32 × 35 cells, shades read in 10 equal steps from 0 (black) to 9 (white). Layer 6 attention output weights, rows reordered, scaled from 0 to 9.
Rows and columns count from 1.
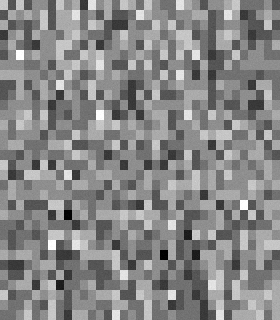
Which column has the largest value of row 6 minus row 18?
3
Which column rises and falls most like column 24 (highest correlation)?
29
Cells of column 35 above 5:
11
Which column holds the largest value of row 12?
13
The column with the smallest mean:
2
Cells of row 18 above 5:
13
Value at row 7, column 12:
6
